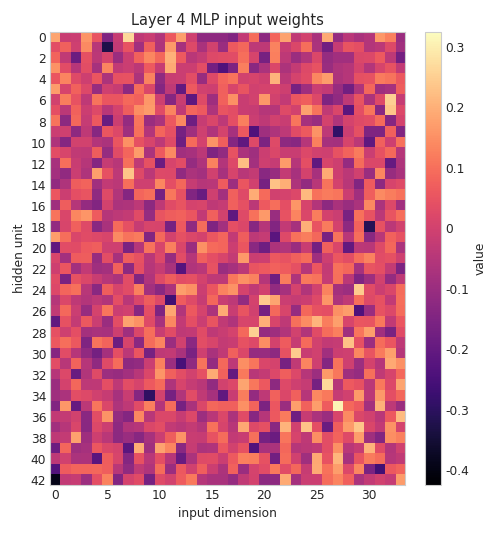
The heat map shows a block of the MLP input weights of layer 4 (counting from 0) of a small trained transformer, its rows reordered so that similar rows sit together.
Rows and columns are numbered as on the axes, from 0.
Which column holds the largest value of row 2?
11
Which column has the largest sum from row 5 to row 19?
8
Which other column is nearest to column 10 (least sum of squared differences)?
14
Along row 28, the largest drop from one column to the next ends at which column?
20
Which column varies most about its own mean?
0
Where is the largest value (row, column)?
35, 27
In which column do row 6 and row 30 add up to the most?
32
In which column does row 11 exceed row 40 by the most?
4
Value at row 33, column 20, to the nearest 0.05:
0.05
